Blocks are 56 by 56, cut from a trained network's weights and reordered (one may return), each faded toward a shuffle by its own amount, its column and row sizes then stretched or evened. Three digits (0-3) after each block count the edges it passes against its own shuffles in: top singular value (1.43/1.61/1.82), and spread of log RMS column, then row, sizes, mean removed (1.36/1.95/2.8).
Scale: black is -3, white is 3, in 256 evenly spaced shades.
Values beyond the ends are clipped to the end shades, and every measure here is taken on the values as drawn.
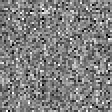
0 1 0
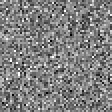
1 0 0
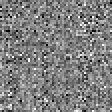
0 2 1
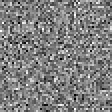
2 0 1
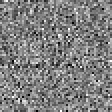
1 0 1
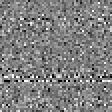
2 1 2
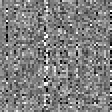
3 3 0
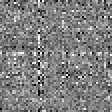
2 2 2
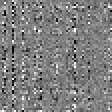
1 3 1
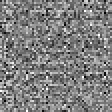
3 2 0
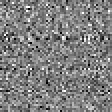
2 2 1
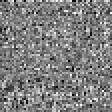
3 0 2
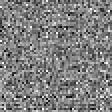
2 0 1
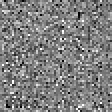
1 2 1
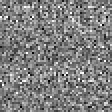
1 0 1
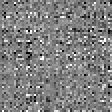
0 3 2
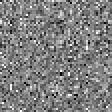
2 2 0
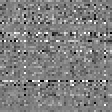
2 1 3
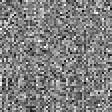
3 0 0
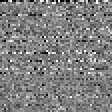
1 0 3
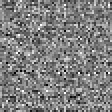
2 0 1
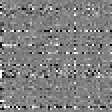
2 2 3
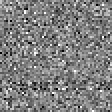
2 1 1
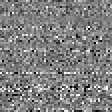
0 0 3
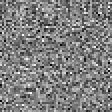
2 0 0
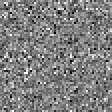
0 1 1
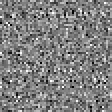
0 0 2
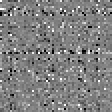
0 2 3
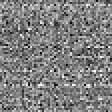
2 1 1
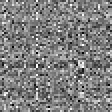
3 2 0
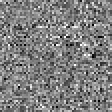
1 0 2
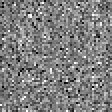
0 1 0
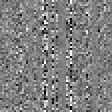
1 3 0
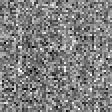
0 0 0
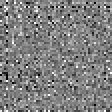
1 2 2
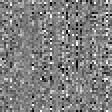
0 3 1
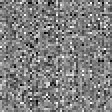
0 2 1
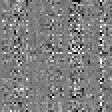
2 3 2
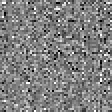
0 2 2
